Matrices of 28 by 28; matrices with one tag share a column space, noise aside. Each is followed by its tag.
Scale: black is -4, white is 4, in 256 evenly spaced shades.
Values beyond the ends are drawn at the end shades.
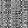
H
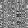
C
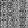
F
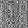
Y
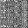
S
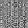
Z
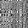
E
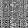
Z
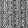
H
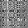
F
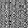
C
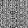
H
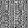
Y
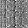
S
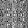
E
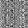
S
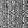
Y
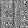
Y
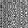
C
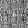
E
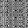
S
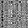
Y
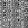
F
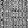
F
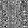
Y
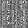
Y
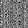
C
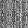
E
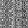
F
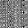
H
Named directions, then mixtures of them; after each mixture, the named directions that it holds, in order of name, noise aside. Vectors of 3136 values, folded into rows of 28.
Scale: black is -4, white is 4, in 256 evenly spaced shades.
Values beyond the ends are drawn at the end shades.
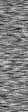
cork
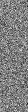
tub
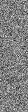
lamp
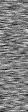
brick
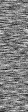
brick.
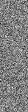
lamp, tub.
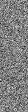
lamp, tub.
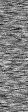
cork.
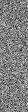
tub.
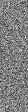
lamp, tub.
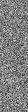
lamp, tub.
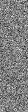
lamp, tub.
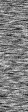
brick, cork.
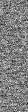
cork, tub.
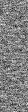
cork, tub.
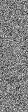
lamp.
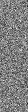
tub.
